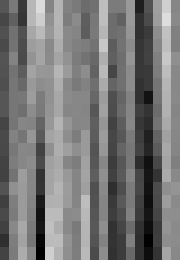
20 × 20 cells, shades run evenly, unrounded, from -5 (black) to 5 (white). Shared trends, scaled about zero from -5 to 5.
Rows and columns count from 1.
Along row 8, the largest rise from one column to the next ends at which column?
18
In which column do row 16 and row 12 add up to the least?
17
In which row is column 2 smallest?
2
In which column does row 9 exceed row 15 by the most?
5
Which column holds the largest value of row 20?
6
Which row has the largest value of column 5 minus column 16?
1
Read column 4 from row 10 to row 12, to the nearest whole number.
0 1 0
